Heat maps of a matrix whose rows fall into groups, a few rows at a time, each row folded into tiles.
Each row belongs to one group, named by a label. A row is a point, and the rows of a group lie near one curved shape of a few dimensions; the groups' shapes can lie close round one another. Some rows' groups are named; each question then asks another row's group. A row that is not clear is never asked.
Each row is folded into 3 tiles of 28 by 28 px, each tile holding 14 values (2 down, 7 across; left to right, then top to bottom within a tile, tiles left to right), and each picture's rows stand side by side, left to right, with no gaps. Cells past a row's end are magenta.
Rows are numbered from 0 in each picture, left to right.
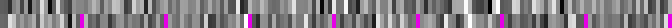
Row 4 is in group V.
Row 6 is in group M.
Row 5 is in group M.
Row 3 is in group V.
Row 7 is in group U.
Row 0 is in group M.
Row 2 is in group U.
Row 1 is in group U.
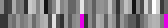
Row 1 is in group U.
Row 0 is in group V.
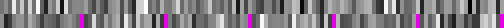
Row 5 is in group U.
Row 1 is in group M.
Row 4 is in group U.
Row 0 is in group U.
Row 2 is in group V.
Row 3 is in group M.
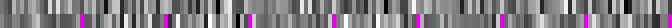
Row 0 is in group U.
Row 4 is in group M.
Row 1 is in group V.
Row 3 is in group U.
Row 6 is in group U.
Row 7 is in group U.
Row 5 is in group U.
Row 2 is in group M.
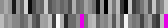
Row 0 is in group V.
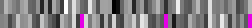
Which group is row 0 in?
U
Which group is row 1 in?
V
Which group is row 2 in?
V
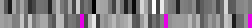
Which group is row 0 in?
V
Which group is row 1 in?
V
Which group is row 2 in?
V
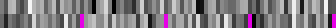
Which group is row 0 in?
M
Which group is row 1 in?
V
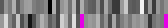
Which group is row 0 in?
U
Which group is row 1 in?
V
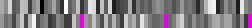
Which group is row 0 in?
U
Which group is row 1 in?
V
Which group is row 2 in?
M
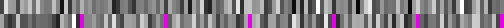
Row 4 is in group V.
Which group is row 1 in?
V
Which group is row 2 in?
V
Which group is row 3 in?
U
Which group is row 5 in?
V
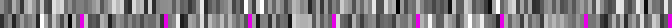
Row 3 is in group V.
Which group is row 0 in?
M
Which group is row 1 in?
U
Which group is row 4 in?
U
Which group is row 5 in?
M
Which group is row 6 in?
V
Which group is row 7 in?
M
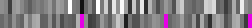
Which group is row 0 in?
U
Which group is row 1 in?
U
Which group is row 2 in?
M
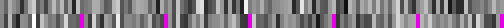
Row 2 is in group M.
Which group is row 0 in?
M
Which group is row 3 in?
U
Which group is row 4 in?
U
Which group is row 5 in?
V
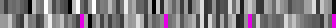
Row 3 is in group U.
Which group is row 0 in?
M
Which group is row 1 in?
V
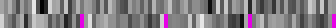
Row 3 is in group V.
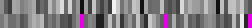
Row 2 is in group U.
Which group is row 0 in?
U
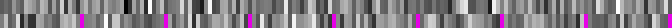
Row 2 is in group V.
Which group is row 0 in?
U
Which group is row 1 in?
U
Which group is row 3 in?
M
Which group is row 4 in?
V
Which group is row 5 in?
M
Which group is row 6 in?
U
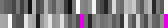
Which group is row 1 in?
V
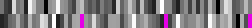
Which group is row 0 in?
V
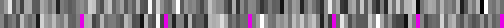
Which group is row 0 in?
V
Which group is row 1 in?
U
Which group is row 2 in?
V
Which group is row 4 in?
U
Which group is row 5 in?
U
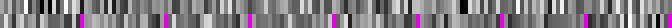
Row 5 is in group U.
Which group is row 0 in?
U
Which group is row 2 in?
U
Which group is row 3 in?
U
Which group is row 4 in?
V
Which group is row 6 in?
U
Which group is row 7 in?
M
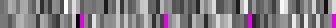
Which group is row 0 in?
U
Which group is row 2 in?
M
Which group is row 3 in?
V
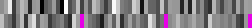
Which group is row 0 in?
U
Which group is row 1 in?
M
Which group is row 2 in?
V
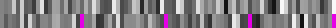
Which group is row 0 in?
V
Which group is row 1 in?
M
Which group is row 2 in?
M
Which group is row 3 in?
V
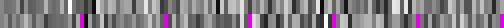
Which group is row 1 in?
U
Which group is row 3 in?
U
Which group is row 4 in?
V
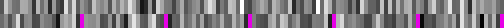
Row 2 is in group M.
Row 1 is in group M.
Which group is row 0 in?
U
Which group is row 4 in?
U
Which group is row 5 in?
M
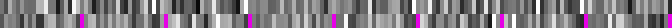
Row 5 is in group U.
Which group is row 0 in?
M
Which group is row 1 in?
V
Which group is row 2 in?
M
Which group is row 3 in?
V
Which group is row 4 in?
M
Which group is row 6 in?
M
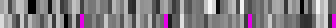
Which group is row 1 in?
V
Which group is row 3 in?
U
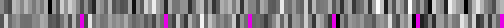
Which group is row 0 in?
U
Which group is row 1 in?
U
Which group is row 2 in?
M
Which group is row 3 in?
M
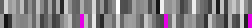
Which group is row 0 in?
U
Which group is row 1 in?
M
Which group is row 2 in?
U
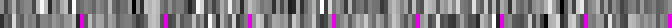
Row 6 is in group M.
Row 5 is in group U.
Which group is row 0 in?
M
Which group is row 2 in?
V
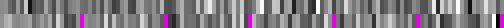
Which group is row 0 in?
V
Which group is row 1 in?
V
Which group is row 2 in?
M
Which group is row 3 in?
U
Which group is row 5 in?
U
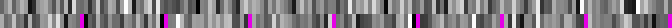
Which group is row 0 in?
V
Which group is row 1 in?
M
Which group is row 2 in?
M
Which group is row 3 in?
U
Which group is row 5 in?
V
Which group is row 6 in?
M
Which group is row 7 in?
U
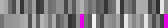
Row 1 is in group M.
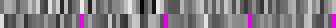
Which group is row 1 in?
M
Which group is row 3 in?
V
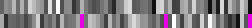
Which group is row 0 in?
U
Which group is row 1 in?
M
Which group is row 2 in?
U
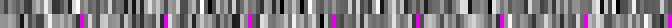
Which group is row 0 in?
M
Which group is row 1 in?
U
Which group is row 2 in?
U
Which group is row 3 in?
M
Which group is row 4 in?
V
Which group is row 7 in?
V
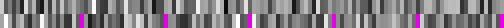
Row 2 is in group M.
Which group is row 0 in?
U
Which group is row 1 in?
V
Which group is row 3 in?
U
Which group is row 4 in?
V
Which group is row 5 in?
U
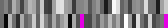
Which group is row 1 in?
V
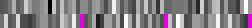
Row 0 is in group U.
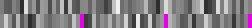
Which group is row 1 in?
V
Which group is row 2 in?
U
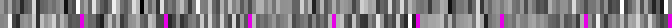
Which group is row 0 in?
M
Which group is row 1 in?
M
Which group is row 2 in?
M
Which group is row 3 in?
U
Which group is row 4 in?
U
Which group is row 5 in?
V
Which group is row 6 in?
U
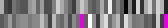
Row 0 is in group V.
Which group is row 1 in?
U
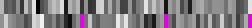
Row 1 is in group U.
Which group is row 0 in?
U
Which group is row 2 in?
V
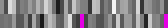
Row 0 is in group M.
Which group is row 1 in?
M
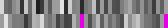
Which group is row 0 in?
U
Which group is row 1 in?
V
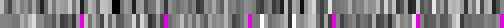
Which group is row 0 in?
U
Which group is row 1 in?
V
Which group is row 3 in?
M
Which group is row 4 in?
U
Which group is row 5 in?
U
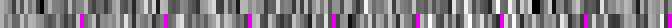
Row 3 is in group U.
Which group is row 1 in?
V
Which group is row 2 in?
M
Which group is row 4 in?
M
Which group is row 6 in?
V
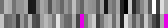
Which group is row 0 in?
V
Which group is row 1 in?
V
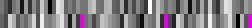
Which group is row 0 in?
M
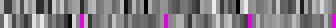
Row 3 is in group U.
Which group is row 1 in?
U
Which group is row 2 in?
M
